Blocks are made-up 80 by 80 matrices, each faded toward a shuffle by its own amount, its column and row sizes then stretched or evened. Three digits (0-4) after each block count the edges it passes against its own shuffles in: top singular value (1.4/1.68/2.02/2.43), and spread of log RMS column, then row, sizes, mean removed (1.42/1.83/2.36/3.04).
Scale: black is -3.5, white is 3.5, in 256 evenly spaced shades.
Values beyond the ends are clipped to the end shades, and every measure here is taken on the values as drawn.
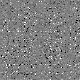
1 2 2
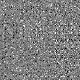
2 2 1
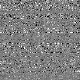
2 0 4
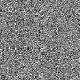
2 2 2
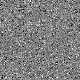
1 2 1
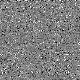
1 0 2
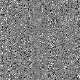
1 3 0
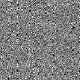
2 3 0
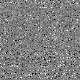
1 0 3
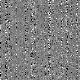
0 4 0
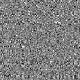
3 0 2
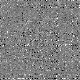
1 1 3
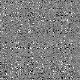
0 3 3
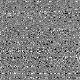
2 1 4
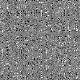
2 3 2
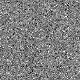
1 1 1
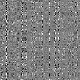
4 4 1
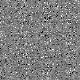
1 2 2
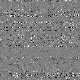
1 1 4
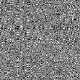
3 2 2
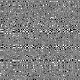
4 1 4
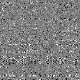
2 1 3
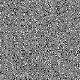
2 2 0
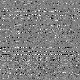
3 0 4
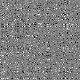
2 2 3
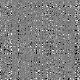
2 4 3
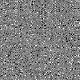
3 1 2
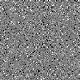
3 1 1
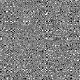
3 2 3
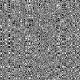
4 3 2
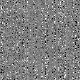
0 4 0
